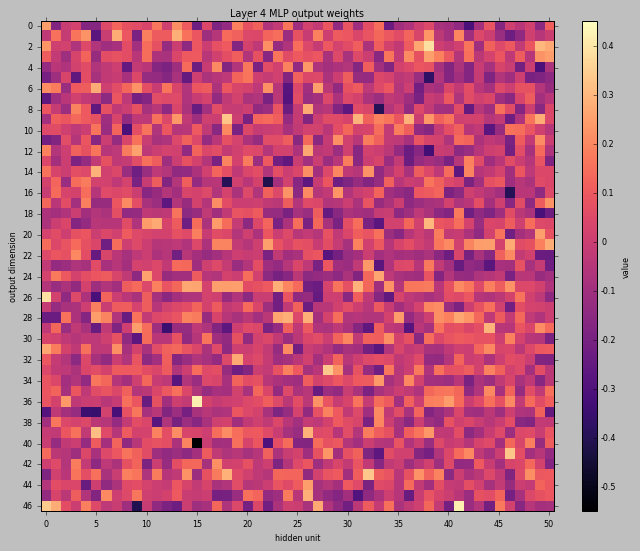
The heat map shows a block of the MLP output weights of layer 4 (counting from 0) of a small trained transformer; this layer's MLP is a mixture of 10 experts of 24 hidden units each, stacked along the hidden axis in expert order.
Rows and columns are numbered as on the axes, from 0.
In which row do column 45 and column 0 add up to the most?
46
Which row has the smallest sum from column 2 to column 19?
37
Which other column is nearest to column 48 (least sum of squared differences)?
11
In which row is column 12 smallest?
29
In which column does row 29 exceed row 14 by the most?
9
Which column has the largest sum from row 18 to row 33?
10
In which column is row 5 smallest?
38
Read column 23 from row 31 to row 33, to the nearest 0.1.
-0.1 -0.1 0.1
